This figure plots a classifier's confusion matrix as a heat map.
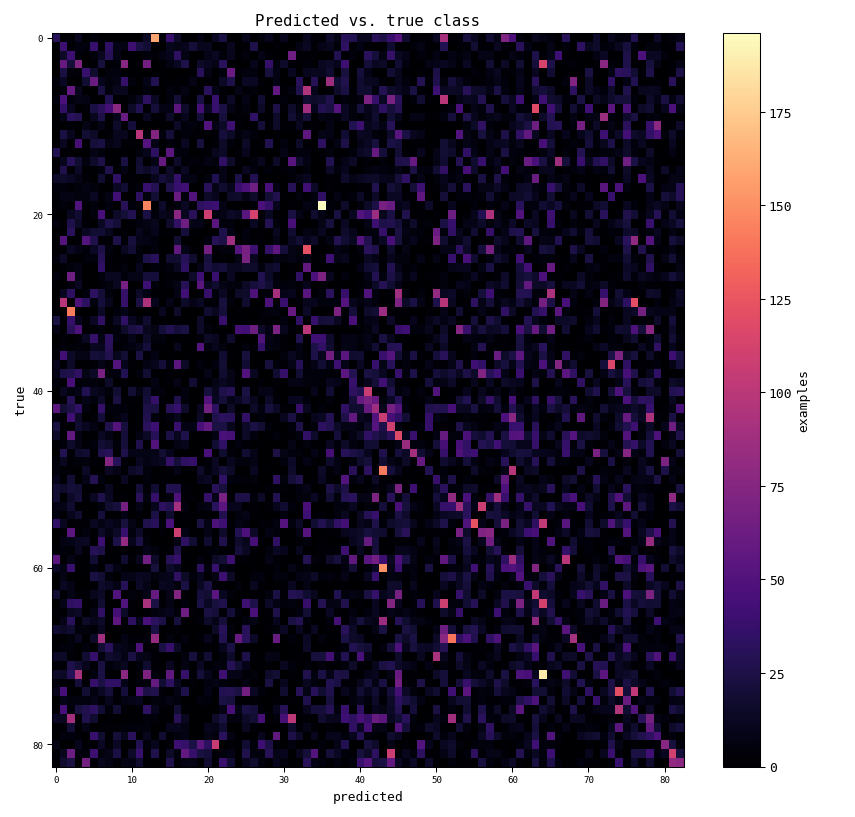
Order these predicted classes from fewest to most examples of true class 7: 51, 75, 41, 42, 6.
6, 75, 42, 41, 51
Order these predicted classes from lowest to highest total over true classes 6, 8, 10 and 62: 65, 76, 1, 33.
76, 1, 65, 33
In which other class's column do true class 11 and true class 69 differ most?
13
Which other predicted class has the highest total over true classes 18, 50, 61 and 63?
16
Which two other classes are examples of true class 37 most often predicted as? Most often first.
73, 66
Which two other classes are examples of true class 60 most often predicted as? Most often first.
43, 63
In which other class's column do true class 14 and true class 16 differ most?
66
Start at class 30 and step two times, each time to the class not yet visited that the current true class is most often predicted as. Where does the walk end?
74
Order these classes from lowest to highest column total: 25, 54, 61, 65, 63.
25, 54, 65, 61, 63
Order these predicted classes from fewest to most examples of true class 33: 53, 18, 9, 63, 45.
18, 9, 45, 63, 53
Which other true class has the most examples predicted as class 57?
20
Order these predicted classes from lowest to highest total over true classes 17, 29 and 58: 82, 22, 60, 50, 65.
60, 22, 82, 50, 65
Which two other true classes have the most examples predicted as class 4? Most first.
82, 23
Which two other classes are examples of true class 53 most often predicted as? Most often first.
56, 16
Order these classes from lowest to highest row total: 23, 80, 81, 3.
80, 3, 23, 81
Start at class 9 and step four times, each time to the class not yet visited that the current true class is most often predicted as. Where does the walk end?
45
